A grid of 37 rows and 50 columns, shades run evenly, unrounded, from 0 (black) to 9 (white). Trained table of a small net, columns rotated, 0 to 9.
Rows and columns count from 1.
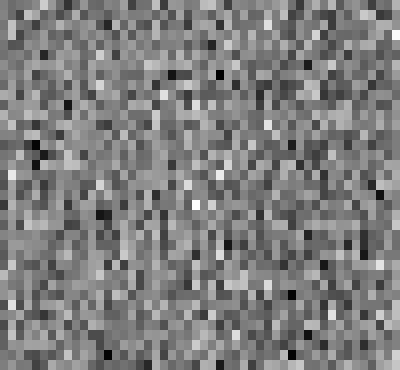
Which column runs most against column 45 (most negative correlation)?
25
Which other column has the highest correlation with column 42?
24
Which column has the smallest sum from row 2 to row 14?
37
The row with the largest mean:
12
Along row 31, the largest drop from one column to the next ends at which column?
3
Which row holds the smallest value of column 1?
21
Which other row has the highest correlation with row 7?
34
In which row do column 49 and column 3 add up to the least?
2
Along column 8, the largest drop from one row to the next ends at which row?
14
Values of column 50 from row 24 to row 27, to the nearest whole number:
4 4 4 6
